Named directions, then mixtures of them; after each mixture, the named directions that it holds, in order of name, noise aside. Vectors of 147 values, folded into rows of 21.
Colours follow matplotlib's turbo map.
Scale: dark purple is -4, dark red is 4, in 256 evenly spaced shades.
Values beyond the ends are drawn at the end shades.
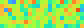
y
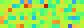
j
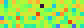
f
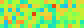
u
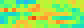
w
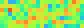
w, y.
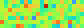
f, j.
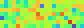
f, w.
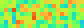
u, w.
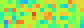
u, w.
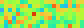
u.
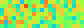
j, u.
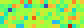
j.
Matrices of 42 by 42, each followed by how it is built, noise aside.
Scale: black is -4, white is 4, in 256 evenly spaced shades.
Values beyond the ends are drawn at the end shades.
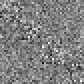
block diagonal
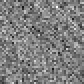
Toeplitz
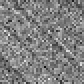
Toeplitz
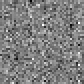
uneven columns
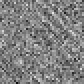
Toeplitz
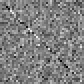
diagonal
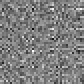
low rank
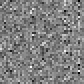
uneven columns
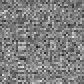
blocks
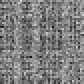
blocks
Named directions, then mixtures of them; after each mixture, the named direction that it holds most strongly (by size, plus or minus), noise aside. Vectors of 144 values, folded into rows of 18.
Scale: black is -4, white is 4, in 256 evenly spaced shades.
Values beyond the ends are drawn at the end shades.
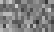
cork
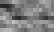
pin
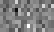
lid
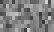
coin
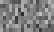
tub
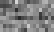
pin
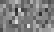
tub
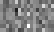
lid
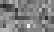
pin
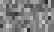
coin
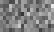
tub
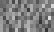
lid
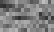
pin
